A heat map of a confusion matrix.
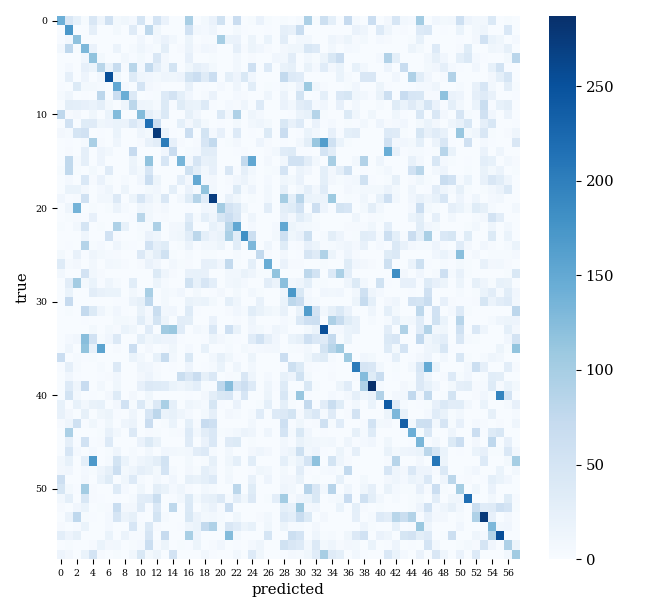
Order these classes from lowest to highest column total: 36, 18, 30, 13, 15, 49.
15, 49, 36, 18, 13, 30
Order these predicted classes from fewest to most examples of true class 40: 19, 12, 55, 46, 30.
12, 19, 46, 30, 55
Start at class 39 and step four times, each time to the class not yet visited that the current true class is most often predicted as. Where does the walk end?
31
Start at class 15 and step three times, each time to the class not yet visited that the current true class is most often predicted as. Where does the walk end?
1
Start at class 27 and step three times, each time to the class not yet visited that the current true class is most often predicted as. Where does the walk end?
50
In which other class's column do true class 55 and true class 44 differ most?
21
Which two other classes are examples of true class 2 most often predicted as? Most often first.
20, 53
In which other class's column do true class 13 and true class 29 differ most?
33
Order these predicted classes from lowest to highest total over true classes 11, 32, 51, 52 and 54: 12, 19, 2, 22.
2, 22, 19, 12
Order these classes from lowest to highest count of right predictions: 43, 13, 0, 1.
0, 1, 13, 43
